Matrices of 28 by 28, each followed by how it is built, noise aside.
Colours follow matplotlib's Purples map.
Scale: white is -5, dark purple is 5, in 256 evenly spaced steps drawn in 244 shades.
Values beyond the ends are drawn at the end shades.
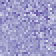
upper triangular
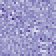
block diagonal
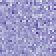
upper triangular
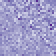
upper triangular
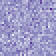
noise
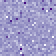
sparse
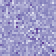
block diagonal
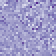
upper triangular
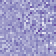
upper triangular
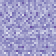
repeating columns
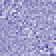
block diagonal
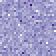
sparse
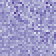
upper triangular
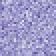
noise
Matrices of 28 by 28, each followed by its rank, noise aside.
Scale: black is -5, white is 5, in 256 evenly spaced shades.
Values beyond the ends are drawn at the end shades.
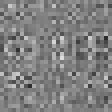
three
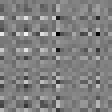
one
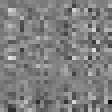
four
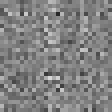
four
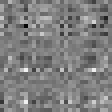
two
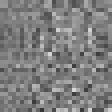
four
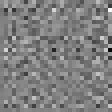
three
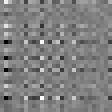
one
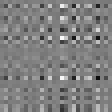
one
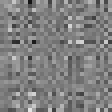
three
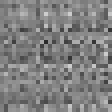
three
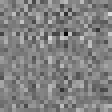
four
